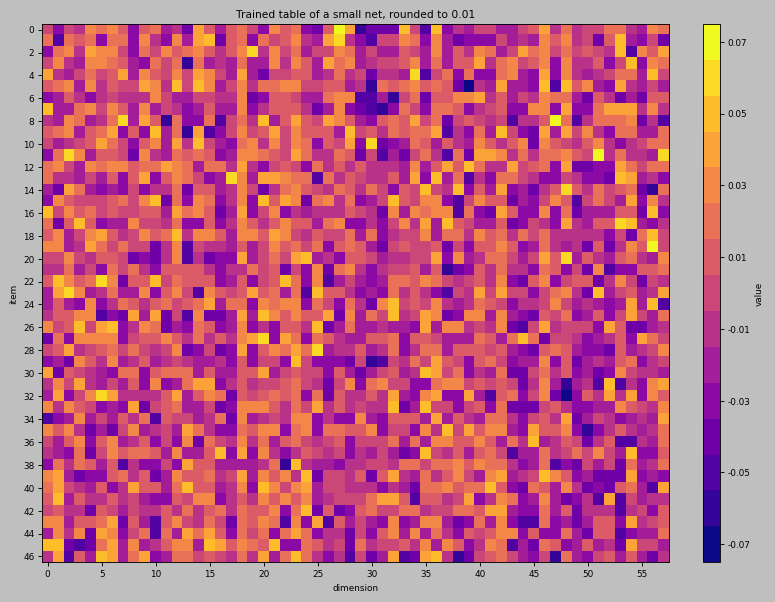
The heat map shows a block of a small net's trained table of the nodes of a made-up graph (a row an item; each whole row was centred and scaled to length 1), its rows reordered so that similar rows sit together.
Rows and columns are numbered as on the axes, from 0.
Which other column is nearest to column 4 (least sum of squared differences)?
56
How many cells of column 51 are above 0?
16
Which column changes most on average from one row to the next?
0
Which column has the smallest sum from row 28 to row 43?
44
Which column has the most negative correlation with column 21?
3
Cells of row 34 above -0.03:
47
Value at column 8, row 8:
-0.02
